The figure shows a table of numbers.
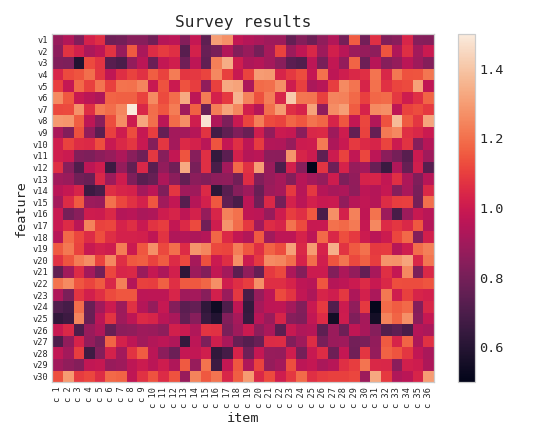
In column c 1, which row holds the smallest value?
v25
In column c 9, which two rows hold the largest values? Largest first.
v8, v5
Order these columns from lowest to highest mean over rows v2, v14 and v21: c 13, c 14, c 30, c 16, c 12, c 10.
c 13, c 16, c 30, c 14, c 10, c 12
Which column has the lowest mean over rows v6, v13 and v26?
c 3
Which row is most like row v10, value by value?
v18
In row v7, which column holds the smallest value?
c 15
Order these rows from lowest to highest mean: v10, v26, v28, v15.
v26, v28, v15, v10
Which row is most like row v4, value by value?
v22
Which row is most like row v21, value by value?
v27
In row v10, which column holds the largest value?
c 26
